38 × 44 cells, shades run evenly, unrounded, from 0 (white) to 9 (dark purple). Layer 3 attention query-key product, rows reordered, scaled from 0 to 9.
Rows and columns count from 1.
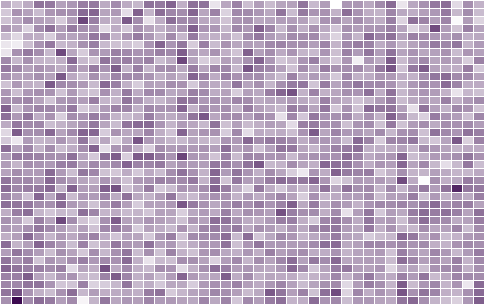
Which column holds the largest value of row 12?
27
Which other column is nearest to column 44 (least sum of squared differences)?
25
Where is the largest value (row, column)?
38, 2
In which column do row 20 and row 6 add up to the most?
17
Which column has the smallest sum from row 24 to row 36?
13
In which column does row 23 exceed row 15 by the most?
26
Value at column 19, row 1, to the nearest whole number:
5
